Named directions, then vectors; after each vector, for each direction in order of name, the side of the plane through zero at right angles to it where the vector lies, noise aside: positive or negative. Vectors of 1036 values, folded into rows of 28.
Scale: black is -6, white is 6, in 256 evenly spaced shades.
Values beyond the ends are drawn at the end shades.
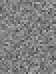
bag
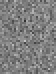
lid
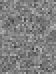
positive, positive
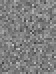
positive, positive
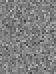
negative, positive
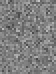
negative, positive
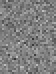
negative, positive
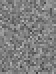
positive, positive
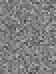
negative, positive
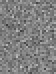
negative, positive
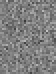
negative, positive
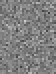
positive, negative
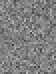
negative, negative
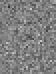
positive, negative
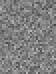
negative, negative
